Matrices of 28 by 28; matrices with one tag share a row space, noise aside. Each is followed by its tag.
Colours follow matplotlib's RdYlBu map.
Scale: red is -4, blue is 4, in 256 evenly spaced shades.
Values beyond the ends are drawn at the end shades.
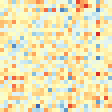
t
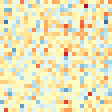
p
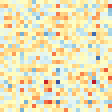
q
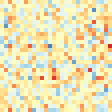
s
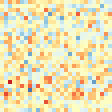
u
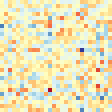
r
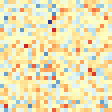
s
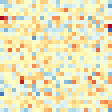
q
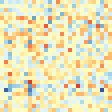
u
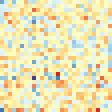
q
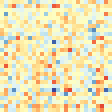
s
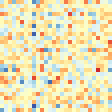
q
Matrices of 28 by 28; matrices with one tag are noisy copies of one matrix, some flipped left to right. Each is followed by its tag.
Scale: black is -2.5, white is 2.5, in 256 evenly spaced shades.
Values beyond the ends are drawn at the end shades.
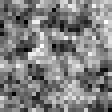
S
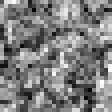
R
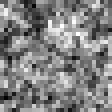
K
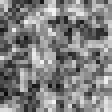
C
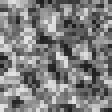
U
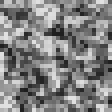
R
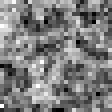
S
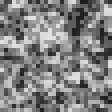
K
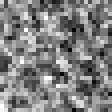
U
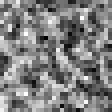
U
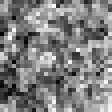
C
